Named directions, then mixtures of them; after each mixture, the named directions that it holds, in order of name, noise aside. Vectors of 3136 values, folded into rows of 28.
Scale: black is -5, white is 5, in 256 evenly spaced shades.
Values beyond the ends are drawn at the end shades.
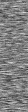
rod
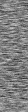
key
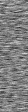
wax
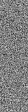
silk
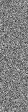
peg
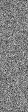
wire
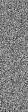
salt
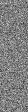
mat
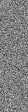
peg, silk.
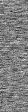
salt, wax.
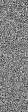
salt, silk.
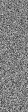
salt, silk.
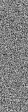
silk.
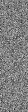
salt.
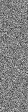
peg, salt.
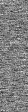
mat, salt, wax.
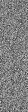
salt.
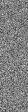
mat, salt.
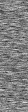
key, rod, wax.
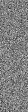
salt.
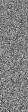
salt.
